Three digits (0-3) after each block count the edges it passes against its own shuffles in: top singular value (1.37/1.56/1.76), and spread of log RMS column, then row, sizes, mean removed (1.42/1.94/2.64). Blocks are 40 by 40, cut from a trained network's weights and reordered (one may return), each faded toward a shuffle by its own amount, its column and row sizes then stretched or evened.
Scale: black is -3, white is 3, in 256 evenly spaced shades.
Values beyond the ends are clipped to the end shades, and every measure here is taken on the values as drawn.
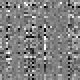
2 3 2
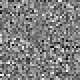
0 1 1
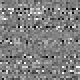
0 0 3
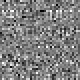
2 0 2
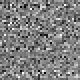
1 0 2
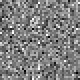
0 1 0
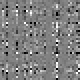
2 3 2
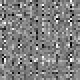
2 3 1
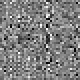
3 2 1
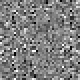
1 2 0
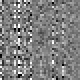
3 3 0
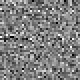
0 0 1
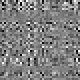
3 2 3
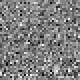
0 0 2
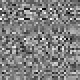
3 0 3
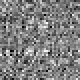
3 0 2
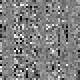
0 3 1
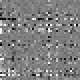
2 2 3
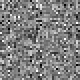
2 2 0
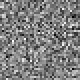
2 0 0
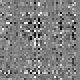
2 3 2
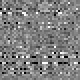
2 0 3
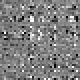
2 2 3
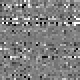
1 1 3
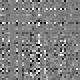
3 3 3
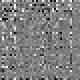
2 2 3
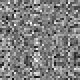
3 2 0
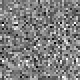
2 1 1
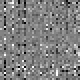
2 3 2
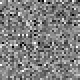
0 0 2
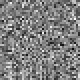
3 1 1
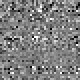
1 1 3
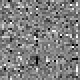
0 2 1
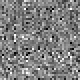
2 1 1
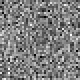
1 1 0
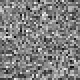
2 0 0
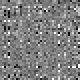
1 3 2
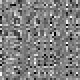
3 3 1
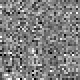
1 2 1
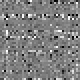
2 2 3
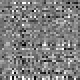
3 1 3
